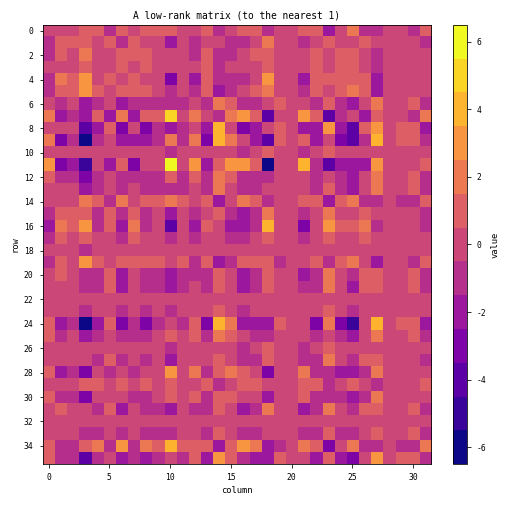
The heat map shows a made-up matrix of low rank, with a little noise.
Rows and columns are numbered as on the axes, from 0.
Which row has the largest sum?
34
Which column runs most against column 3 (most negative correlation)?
27
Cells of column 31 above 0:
7
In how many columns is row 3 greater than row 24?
17
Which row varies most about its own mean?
11
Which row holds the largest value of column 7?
16
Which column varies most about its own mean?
3
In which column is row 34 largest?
10
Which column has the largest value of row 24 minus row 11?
23
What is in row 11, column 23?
-4
